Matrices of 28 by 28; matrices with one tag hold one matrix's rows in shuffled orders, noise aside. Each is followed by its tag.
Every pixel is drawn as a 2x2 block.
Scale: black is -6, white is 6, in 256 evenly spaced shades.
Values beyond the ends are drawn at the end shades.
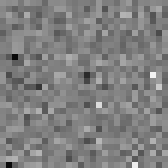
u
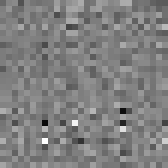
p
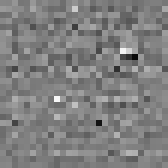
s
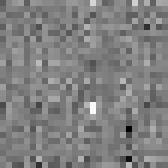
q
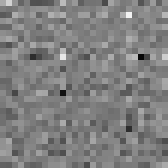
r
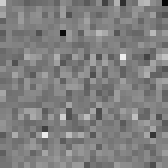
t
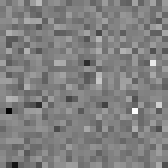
u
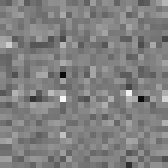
r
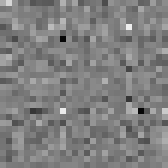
r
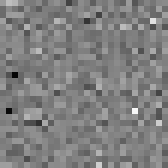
u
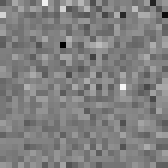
t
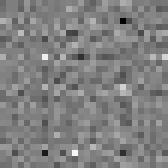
p
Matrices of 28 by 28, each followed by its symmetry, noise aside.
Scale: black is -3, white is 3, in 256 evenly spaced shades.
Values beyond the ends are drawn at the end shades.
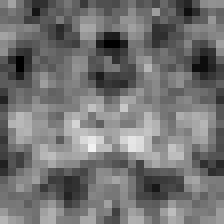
mirrored left to right.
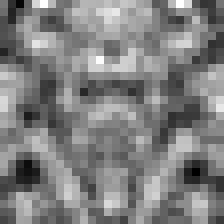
mirrored left to right.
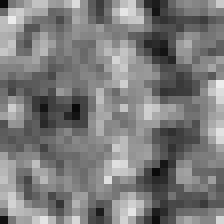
mirrored top to bottom.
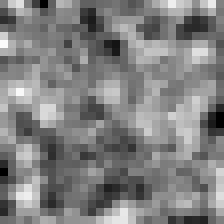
antisymmetric.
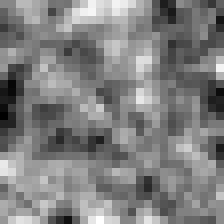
antisymmetric.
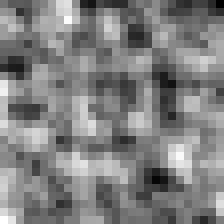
antisymmetric.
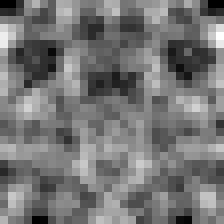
mirrored left to right.
